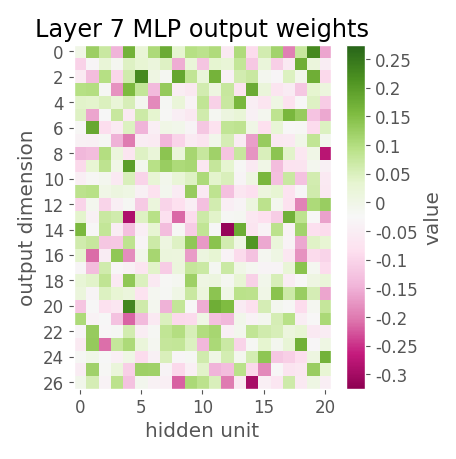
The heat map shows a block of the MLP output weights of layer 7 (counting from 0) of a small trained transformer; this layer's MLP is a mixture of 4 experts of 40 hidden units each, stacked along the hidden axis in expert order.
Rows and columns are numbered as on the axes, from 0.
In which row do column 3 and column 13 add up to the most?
4
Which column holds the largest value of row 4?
13
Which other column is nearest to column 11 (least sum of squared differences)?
9
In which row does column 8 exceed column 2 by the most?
23
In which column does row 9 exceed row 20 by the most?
7
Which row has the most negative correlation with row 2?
6
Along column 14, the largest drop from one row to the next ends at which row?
16
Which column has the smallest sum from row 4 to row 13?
20
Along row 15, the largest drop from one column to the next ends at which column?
15
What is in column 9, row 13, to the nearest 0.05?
-0.1
